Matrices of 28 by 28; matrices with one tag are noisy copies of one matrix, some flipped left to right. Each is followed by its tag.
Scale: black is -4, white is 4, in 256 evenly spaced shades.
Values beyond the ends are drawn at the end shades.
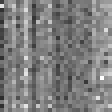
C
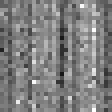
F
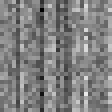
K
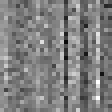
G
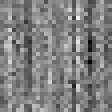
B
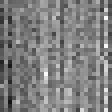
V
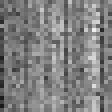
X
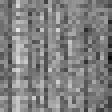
X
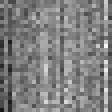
V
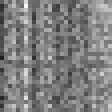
C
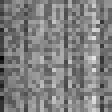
X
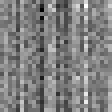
K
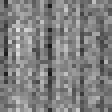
F
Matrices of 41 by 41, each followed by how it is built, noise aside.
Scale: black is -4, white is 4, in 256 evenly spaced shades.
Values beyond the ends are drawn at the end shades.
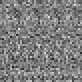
repeating columns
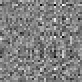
low rank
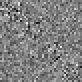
block diagonal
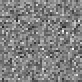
repeating columns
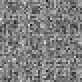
blocks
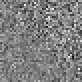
upper triangular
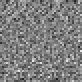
repeating columns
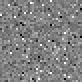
sparse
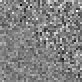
upper triangular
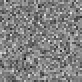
noise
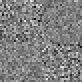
block diagonal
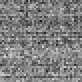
blocks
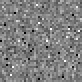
sparse
